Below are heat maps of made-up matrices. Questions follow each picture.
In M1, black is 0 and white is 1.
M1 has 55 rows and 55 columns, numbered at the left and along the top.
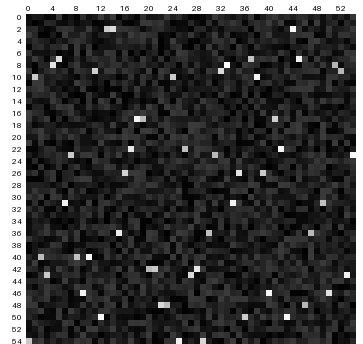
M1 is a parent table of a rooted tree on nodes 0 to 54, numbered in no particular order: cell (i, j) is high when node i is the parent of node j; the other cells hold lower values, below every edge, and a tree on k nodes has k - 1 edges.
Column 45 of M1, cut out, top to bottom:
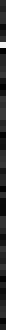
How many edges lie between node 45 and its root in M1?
3
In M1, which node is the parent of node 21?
42
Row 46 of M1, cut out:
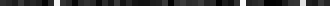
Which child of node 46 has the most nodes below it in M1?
40
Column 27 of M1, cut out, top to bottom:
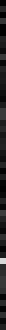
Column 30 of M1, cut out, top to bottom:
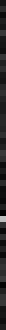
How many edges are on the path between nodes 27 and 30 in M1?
4
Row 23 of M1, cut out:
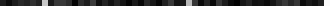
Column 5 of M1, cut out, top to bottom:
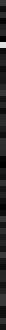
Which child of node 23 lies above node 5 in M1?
7
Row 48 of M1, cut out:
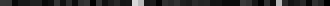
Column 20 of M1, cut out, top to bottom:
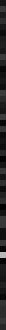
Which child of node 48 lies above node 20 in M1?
22
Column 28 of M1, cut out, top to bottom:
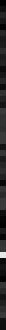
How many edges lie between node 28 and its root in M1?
3
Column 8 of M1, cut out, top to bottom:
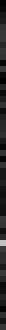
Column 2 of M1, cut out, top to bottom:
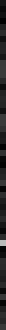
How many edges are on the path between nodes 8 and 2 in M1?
2
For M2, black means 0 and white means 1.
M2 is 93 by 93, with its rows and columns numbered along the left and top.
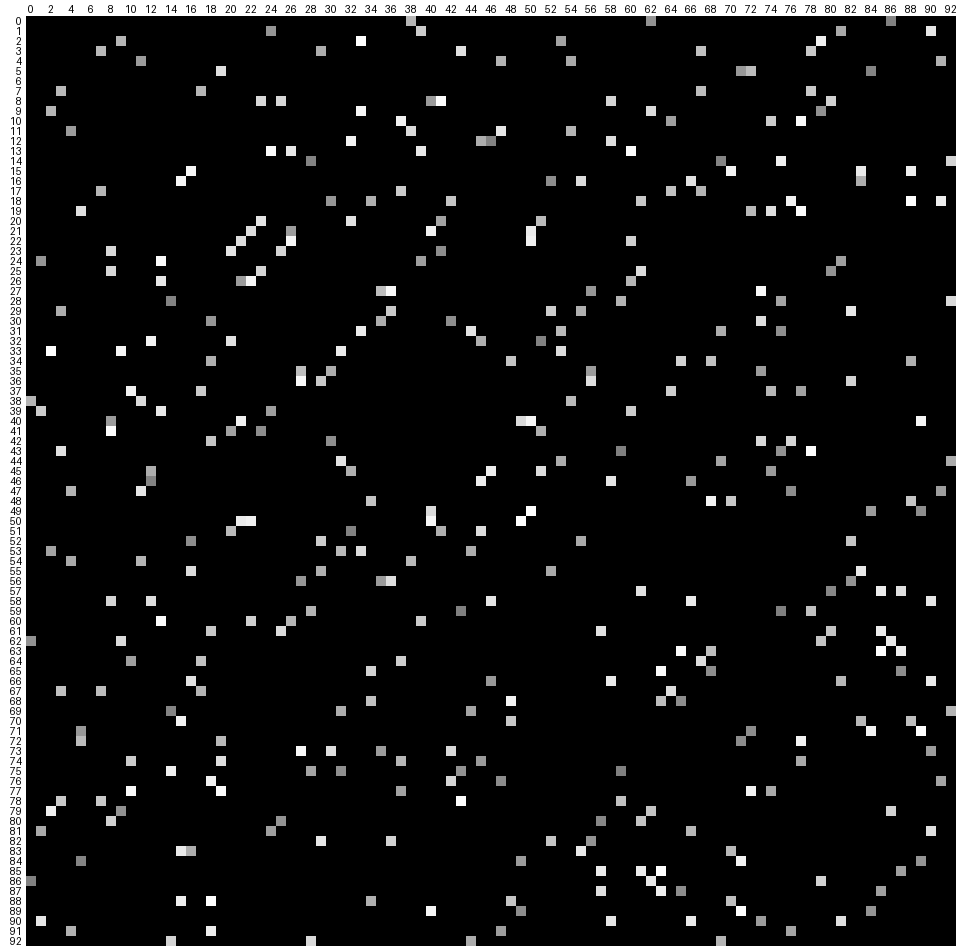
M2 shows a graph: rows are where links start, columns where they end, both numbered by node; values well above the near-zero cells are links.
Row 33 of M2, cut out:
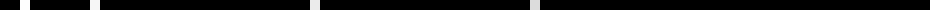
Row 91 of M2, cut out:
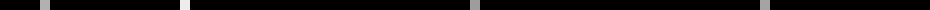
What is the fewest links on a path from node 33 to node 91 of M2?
7
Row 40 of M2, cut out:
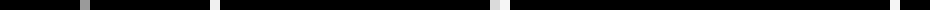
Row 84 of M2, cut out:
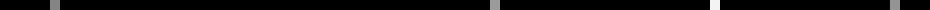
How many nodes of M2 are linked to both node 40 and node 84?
2
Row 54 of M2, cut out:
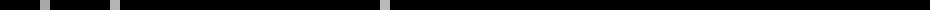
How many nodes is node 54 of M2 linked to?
3
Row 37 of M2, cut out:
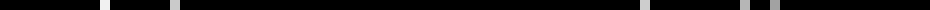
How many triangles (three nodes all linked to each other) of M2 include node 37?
5
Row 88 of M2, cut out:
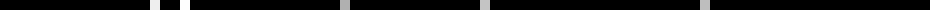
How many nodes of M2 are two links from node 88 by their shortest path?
9
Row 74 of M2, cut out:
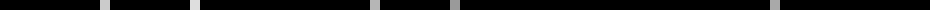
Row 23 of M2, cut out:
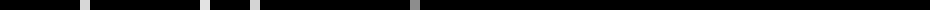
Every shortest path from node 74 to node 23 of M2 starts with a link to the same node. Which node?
node 45
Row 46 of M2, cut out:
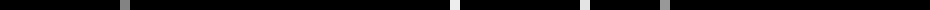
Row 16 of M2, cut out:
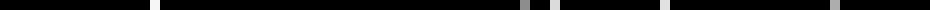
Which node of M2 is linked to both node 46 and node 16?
node 66
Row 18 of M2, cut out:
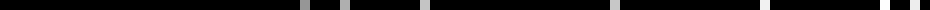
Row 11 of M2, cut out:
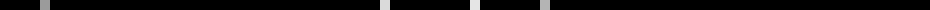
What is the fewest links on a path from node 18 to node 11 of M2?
3
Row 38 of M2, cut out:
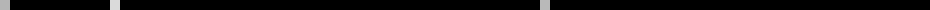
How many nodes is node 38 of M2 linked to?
3
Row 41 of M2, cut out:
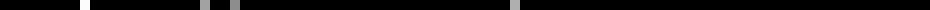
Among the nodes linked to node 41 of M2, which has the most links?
node 8
